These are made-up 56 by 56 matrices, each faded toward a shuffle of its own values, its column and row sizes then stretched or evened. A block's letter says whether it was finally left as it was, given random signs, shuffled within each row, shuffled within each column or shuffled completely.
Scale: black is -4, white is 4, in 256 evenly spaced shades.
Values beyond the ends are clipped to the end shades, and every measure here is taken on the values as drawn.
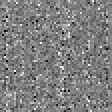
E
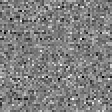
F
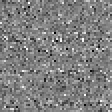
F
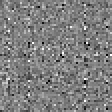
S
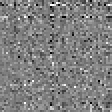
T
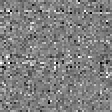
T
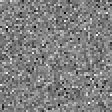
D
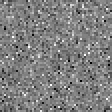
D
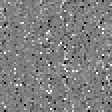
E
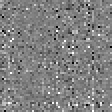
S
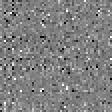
T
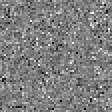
D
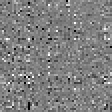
T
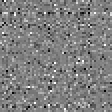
T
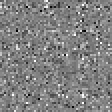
S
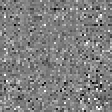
S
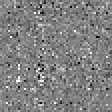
S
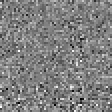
S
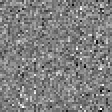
E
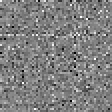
T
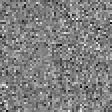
E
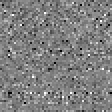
F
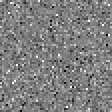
D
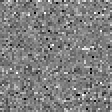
F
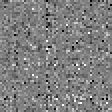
S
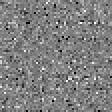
F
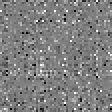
T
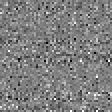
T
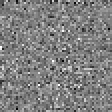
S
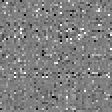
T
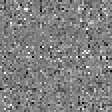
S
